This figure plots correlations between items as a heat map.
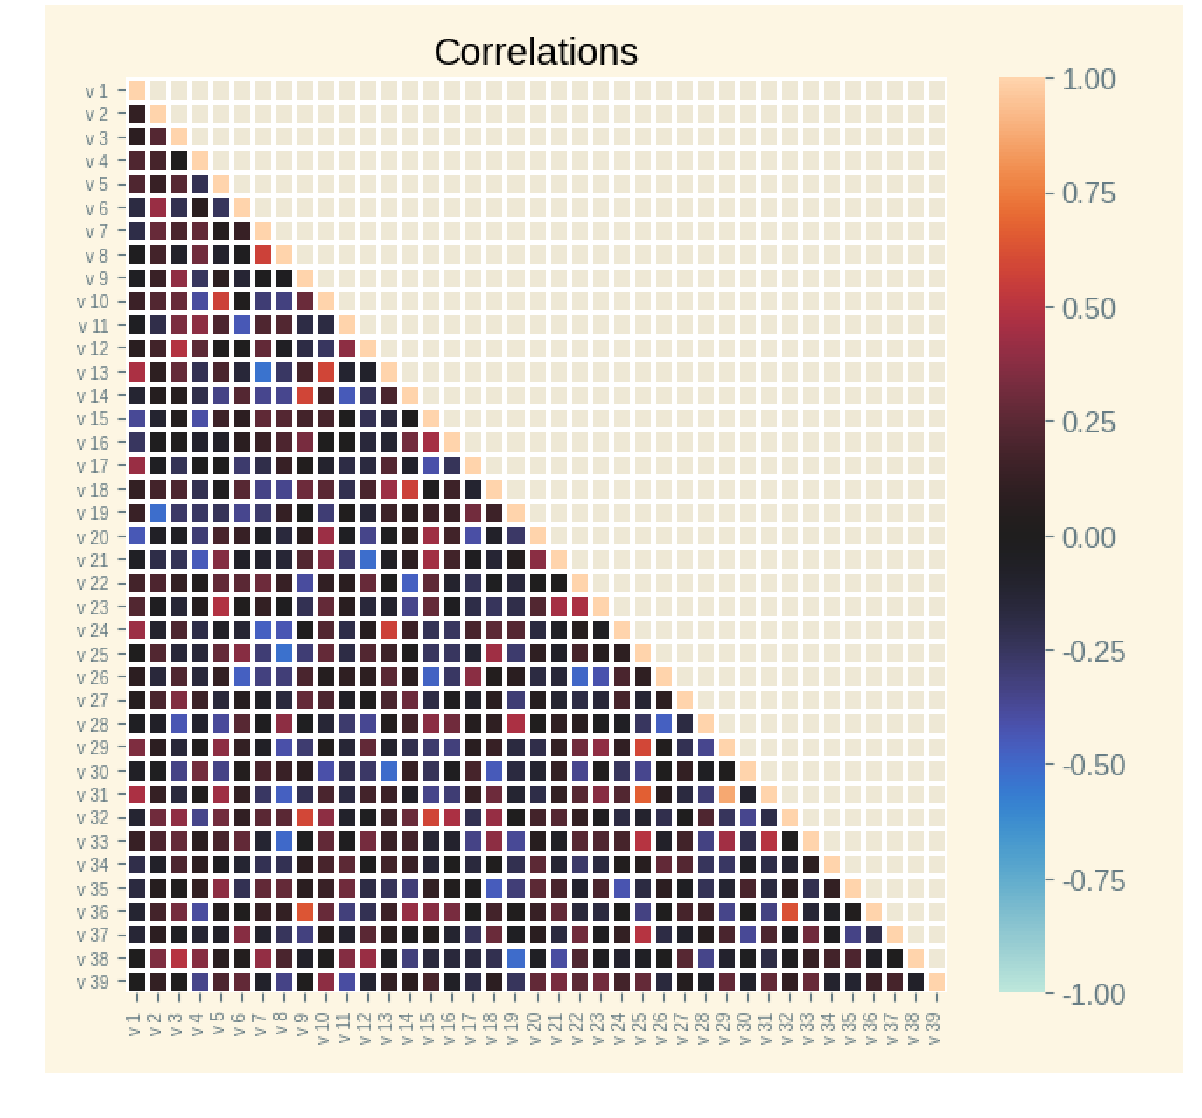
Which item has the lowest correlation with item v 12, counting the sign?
v 21
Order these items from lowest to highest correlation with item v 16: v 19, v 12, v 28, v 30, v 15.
v 12, v 30, v 19, v 28, v 15
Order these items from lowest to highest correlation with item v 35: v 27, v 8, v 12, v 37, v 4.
v 37, v 12, v 27, v 4, v 8
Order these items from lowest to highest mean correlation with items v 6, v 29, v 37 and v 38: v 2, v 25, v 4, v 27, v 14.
v 14, v 27, v 4, v 2, v 25
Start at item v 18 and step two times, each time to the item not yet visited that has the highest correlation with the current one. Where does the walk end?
v 9
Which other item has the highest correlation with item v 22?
v 23
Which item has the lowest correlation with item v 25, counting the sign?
v 8
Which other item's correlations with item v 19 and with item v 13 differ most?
v 10
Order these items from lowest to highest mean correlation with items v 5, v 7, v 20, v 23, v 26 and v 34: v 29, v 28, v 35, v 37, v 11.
v 28, v 37, v 29, v 11, v 35
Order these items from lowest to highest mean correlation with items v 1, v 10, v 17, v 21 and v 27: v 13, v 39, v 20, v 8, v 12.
v 12, v 8, v 20, v 39, v 13
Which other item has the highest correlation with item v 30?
v 4
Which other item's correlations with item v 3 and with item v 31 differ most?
v 29
